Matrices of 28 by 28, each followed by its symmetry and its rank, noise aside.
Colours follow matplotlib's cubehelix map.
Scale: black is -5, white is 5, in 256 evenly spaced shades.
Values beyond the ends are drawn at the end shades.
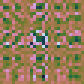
no symmetry, rank two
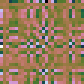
antisymmetric, rank two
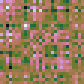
symmetric, rank three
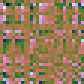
antisymmetric, rank two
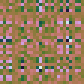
antisymmetric, rank two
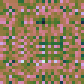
no symmetry, rank three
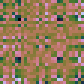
symmetric, rank two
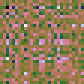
symmetric, rank three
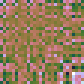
symmetric, rank two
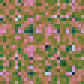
symmetric, rank four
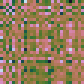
no symmetry, rank three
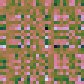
no symmetry, rank two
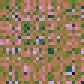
symmetric, rank three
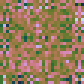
antisymmetric, rank four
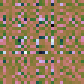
antisymmetric, rank two
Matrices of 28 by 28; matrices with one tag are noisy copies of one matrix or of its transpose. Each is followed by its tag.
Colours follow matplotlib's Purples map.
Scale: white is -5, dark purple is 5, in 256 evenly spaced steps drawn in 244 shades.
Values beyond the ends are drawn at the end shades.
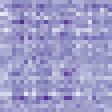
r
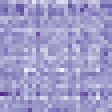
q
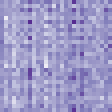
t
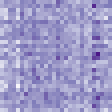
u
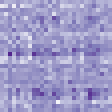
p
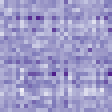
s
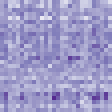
u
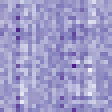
s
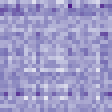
q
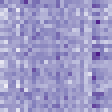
u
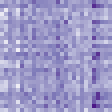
u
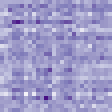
r
